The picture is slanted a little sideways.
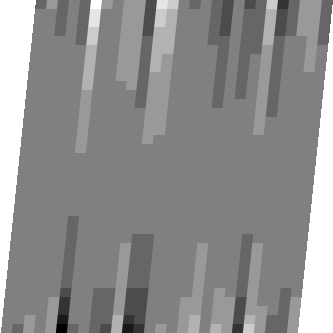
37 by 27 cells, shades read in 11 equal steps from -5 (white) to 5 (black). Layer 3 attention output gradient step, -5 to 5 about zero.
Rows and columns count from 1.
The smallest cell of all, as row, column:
1, 6
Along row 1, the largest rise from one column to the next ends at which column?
23
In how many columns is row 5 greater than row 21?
8
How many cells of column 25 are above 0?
2
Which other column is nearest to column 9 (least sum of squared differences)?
26
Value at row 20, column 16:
0
